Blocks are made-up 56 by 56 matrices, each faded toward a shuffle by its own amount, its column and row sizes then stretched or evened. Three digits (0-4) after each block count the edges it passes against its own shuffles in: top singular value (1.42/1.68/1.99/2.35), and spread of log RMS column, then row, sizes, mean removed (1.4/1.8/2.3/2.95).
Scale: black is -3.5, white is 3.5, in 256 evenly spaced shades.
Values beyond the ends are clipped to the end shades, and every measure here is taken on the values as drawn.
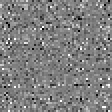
1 2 3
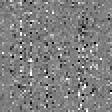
1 3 0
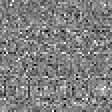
2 0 2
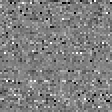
0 0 3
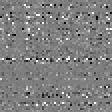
2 1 4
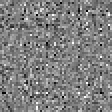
0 3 2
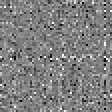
2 2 2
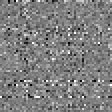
1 2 3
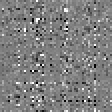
0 4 3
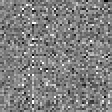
3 2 1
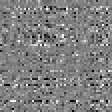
3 2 4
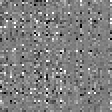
0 4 3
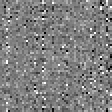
2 3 0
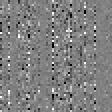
1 4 0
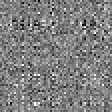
3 3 2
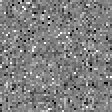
1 1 0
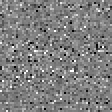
0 0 2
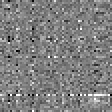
3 2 3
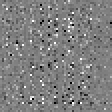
0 3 1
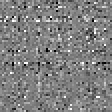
2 2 3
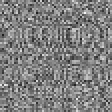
3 0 1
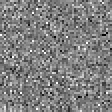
1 0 0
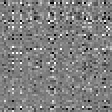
4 3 3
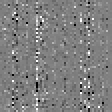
2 4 0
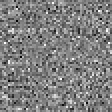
3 1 1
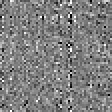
2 3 1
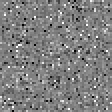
0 0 0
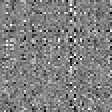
3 3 2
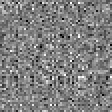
3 1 2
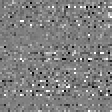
0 1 4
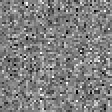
2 1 0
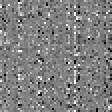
2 3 0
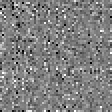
1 3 1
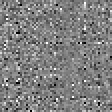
0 3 2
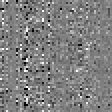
1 4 1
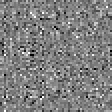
2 1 2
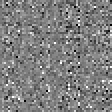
1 3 1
